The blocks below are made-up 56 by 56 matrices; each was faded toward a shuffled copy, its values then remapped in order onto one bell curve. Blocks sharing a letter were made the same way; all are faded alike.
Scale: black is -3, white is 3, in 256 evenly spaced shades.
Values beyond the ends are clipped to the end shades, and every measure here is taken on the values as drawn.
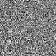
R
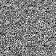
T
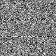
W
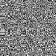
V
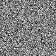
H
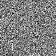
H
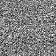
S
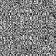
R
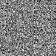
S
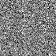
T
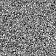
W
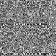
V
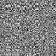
R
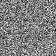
H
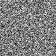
H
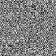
R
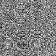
R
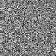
V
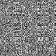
R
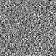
R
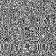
R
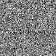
T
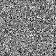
T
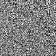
S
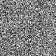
S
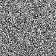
H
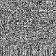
V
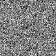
H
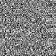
R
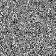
T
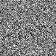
T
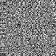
R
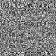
V
